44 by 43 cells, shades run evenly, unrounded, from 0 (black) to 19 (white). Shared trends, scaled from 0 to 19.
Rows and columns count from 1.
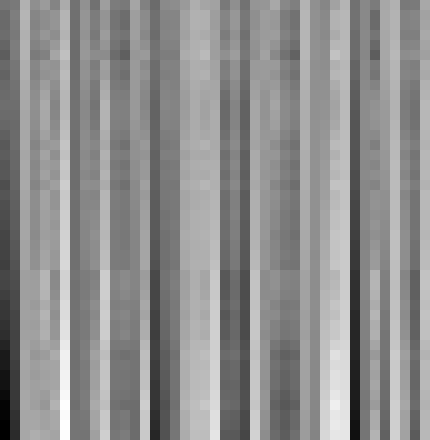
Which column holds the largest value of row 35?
7
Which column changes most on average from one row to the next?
38
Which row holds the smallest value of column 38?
6
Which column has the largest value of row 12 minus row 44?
1
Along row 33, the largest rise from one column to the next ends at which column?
26
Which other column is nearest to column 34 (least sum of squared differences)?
35
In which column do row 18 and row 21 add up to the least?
36
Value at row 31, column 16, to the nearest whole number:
5
